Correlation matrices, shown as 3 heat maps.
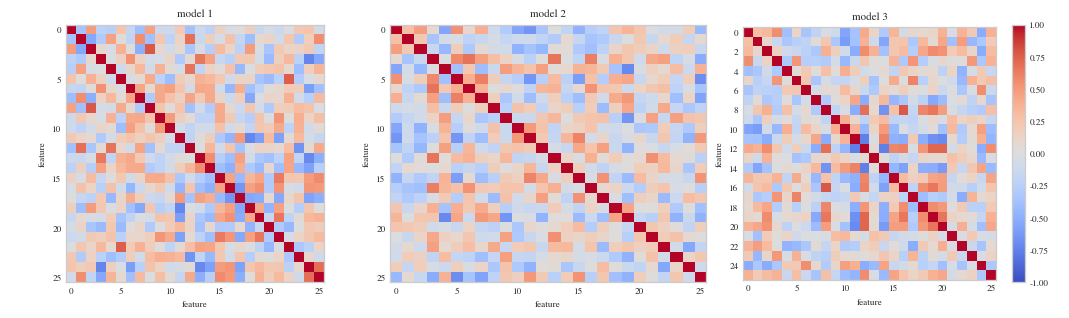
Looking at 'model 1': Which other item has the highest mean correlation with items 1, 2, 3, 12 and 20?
4
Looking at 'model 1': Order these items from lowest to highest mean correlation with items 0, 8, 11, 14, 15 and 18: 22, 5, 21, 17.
17, 21, 22, 5
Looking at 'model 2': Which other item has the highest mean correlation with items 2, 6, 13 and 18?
3
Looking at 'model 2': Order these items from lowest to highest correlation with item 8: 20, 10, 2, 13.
20, 2, 13, 10
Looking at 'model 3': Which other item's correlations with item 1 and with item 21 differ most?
10
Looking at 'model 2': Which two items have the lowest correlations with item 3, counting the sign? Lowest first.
25, 1
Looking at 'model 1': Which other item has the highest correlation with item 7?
1
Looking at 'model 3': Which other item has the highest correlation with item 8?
16
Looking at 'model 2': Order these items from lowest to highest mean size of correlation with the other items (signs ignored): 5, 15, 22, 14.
14, 22, 15, 5
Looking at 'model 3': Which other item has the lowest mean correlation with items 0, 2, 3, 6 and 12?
11
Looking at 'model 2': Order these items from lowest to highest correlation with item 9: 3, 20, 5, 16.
5, 20, 3, 16
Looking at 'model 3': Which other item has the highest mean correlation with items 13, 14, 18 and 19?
2
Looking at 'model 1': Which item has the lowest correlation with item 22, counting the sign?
20
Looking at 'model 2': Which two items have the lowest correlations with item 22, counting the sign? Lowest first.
24, 17
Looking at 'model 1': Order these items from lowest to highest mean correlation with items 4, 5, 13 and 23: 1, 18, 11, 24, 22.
24, 18, 1, 11, 22
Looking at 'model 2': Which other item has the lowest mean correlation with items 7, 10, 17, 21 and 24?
1
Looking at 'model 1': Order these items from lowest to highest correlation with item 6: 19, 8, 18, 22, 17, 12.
18, 19, 12, 8, 22, 17
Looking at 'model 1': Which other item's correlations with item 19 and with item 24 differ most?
3
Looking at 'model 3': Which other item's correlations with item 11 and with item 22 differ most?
20
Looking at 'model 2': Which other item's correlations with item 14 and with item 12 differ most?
17
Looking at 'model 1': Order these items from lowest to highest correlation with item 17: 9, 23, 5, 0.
9, 0, 5, 23
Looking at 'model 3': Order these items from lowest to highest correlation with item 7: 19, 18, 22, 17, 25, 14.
19, 25, 18, 17, 22, 14
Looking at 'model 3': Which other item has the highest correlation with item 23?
3
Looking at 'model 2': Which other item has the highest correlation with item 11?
15
